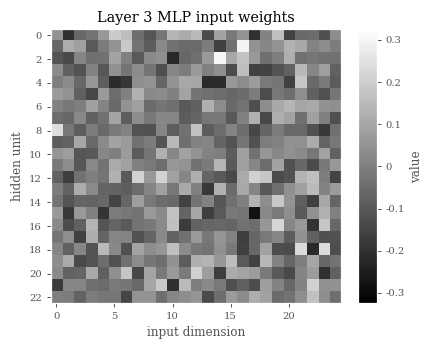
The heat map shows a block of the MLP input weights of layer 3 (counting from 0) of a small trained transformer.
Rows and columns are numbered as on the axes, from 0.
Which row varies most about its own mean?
12
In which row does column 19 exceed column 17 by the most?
0
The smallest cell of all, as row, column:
15, 17
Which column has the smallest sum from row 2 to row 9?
18
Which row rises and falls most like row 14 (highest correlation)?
16
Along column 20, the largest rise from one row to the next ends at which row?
1
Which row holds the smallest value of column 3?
5
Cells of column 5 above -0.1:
20
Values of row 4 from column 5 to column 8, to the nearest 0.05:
-0.2 -0.2 0.05 0.05
